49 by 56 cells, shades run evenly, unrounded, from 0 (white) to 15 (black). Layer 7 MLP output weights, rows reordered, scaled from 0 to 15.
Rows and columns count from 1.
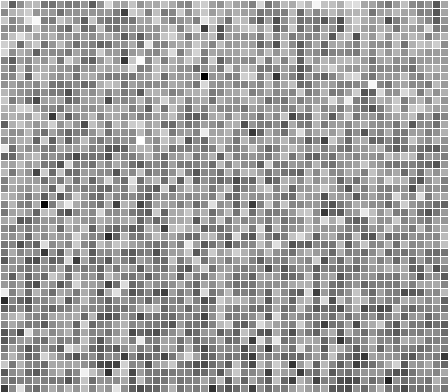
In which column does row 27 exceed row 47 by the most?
41
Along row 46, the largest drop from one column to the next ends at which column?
16
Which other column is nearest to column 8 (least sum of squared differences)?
12
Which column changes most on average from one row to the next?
9
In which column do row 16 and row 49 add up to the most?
1
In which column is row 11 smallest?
47
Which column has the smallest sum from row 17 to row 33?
24
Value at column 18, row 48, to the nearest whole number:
4
